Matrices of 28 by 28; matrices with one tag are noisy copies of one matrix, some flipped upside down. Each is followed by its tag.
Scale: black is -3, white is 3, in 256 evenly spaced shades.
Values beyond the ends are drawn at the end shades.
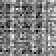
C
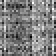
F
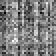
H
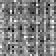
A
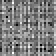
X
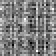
A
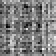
C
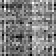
F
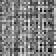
X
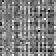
X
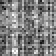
H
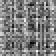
A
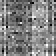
F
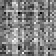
H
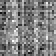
H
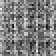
A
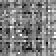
C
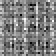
A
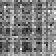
C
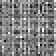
X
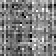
F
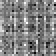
A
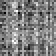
H
